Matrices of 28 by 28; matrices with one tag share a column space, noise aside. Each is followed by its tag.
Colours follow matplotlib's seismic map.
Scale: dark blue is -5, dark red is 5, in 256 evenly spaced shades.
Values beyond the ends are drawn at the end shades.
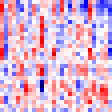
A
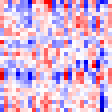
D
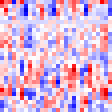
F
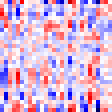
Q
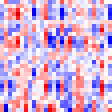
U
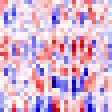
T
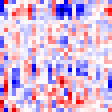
F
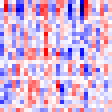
A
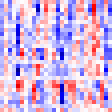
A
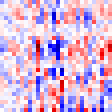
T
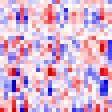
T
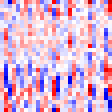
F
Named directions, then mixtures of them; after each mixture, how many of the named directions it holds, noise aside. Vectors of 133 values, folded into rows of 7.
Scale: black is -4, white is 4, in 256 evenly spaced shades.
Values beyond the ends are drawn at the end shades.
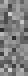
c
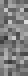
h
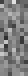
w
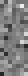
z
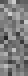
two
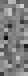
two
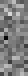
four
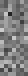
one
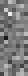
four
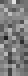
two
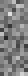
three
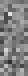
two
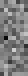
three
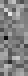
four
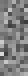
four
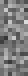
one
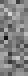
four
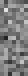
one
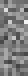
one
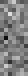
four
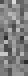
one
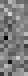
four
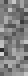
four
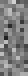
two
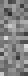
two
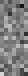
two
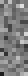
one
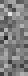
four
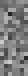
two
